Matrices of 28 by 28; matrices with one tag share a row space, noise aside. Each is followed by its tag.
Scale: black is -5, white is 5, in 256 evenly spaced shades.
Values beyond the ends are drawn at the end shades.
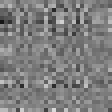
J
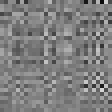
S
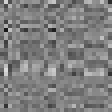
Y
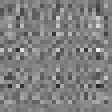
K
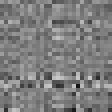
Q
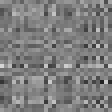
S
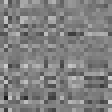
Y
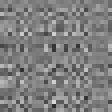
J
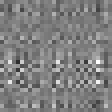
K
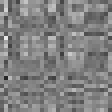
Y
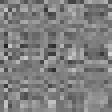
Y
